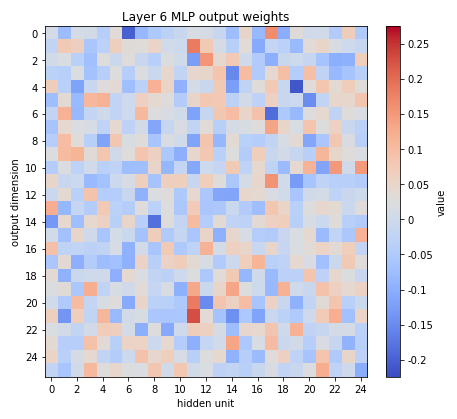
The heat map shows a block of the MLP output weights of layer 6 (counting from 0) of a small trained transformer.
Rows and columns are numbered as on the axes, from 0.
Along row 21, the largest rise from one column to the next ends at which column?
11
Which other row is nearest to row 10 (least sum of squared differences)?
15
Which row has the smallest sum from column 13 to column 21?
21
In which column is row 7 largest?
17
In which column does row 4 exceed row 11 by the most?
8
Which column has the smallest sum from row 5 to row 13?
19
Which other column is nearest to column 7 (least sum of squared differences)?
9
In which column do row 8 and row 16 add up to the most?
12
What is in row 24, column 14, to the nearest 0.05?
-0.1
